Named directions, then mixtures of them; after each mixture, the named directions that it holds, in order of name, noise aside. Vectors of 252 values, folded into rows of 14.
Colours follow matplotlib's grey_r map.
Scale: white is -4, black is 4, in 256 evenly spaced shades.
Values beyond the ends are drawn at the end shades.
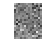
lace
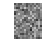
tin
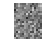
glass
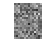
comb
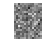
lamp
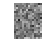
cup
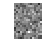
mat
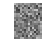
comb, lamp.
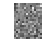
glass, lace.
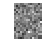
mat.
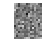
cup, glass, lamp.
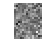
cup, lace, mat.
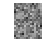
glass, lace, tin.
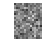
tin.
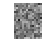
cup.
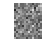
glass, mat.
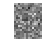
lamp.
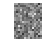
cup, lamp, mat.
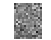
lace.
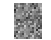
glass, lace.
